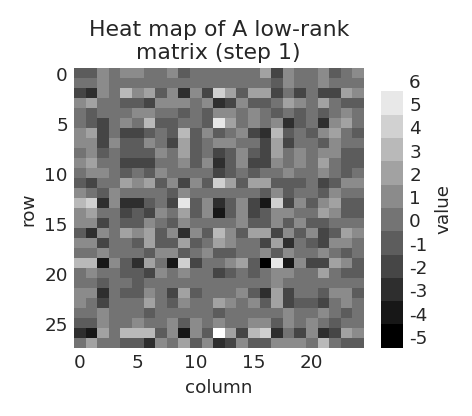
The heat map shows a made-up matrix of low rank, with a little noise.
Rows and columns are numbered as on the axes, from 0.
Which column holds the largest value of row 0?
16
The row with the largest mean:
26
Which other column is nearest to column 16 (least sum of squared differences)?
5
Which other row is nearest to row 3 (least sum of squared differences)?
27
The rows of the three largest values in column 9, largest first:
13, 19, 6
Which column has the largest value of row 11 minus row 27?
12
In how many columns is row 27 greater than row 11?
11
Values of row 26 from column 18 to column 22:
0 -2 1 -3 -2
